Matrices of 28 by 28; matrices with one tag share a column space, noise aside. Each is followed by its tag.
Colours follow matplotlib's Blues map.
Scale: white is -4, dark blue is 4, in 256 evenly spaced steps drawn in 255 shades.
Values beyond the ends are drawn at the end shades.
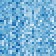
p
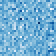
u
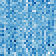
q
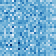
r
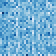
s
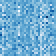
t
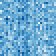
u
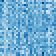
q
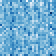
s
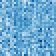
q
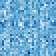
p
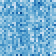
s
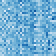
r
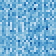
u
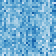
q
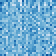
s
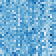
q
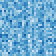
p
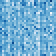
s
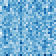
s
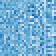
t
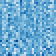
q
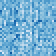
p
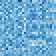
r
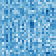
p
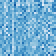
s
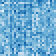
q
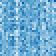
u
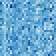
u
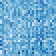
p
